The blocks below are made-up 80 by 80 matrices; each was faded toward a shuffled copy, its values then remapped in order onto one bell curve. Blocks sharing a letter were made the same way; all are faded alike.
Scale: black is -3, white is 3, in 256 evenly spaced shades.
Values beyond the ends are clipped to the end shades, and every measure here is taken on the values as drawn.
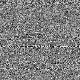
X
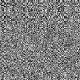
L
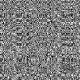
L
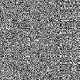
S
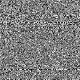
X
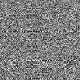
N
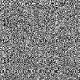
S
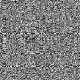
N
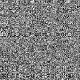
S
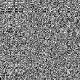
S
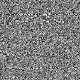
X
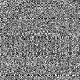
N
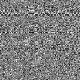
N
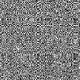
L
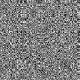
L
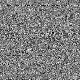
X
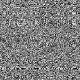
N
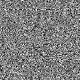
X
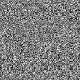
N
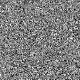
X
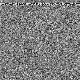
X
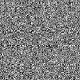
N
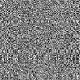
L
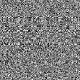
N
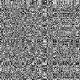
L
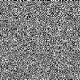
N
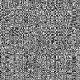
L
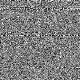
X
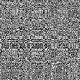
L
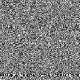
N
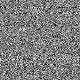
X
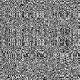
L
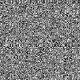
S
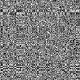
L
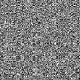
S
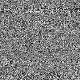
X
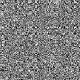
S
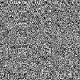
S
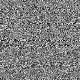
X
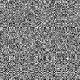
L
